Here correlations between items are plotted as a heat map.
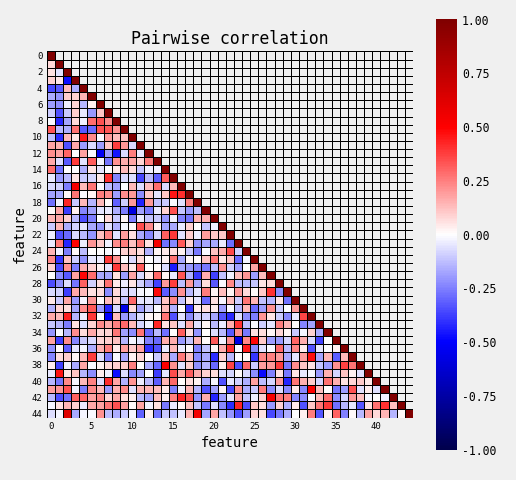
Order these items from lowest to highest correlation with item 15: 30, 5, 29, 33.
29, 5, 33, 30
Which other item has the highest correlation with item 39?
1
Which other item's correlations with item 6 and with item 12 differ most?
8
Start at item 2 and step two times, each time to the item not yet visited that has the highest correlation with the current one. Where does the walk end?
18
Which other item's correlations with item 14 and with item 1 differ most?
38
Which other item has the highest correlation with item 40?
7
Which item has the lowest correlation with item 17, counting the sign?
31
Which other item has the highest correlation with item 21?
11
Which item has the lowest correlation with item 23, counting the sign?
35
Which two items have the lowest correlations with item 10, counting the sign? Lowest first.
19, 1
